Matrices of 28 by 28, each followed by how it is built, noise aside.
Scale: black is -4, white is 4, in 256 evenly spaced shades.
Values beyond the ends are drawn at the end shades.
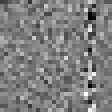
uneven columns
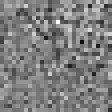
upper triangular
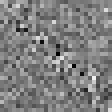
banded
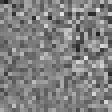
upper triangular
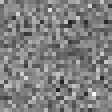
noise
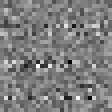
uneven rows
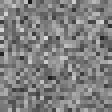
noise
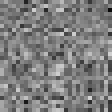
low rank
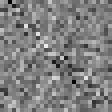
banded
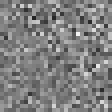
upper triangular
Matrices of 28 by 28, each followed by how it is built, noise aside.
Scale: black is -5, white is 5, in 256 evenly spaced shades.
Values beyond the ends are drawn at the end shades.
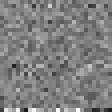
uneven rows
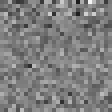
uneven rows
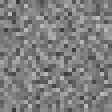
repeating columns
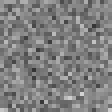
noise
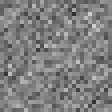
Hankel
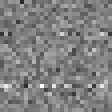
uneven rows
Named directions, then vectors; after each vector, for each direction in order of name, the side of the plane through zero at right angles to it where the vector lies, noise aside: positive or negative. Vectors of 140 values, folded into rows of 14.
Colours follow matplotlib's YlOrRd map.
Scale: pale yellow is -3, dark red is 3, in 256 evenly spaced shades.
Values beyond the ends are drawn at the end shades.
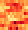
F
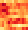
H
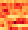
positive, positive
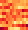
negative, negative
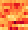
positive, positive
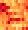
negative, positive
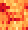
negative, positive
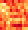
positive, negative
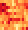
negative, positive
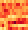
positive, positive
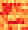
positive, positive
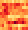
positive, positive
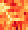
positive, negative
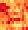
negative, positive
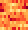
negative, positive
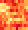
positive, negative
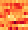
positive, positive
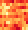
positive, negative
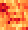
negative, positive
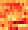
positive, positive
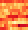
negative, negative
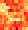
positive, negative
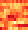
negative, negative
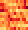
negative, positive
